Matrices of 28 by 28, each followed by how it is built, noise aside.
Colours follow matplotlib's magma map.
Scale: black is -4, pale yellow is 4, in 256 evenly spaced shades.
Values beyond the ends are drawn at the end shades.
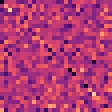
diagonal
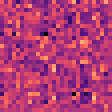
low rank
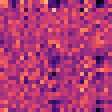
low rank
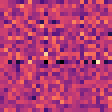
low rank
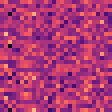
repeating rows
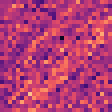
Hankel
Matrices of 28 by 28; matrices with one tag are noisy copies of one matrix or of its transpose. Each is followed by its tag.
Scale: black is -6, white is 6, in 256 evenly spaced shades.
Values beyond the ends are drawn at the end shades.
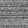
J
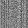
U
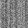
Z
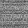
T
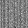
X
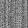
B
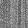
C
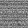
X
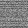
U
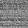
C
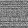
U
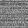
X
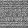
U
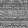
C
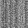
Z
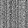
J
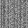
X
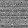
J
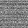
X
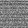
X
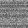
Z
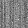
T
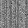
J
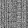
U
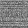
U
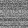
C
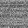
Z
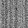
Z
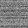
J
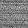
T
